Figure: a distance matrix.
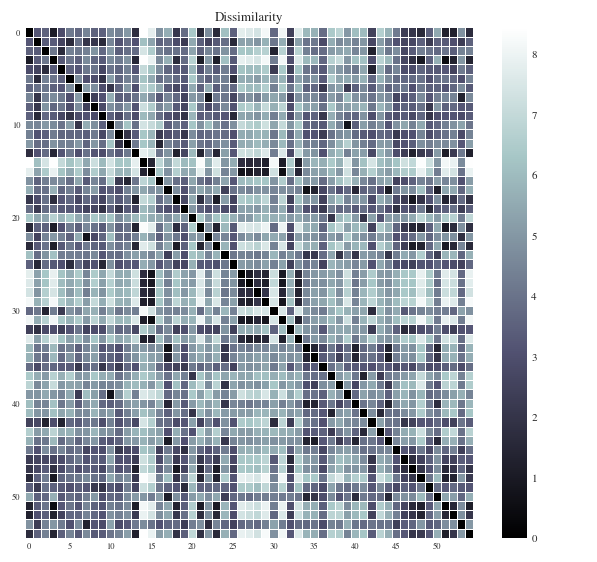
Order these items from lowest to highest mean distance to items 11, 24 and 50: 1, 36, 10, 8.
36, 1, 10, 8
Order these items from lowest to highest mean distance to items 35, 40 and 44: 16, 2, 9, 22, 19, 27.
19, 9, 2, 27, 22, 16
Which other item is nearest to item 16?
12
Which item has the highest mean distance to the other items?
14
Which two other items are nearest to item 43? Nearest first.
41, 37
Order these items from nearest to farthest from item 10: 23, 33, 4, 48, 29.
4, 23, 48, 33, 29
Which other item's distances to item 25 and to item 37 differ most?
5
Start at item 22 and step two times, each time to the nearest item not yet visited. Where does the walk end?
53
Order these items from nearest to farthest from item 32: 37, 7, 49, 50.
7, 49, 50, 37
